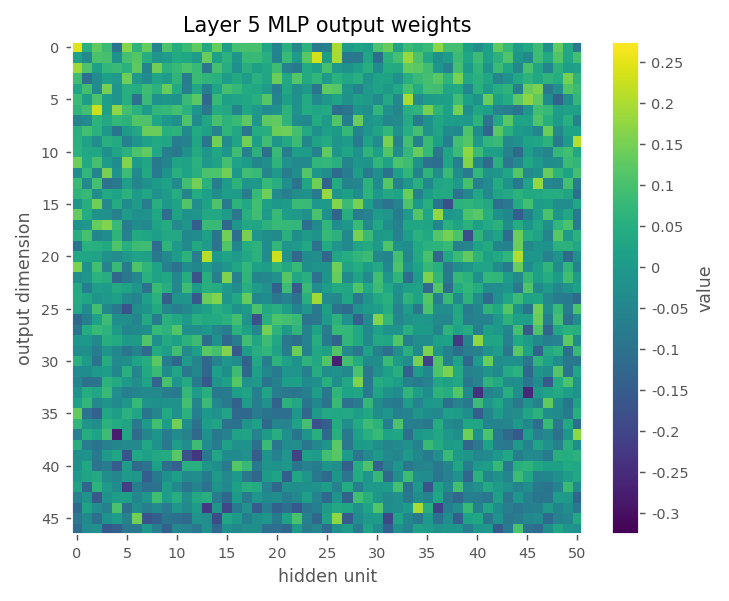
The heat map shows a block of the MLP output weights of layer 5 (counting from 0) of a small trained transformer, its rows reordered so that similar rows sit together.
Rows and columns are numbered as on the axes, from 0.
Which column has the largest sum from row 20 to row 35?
44
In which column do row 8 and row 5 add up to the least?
48
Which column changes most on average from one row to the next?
26
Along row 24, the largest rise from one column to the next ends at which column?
13
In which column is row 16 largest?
36
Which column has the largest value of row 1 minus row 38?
24
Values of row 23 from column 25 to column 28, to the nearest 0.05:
0 0.05 0.05 0.1
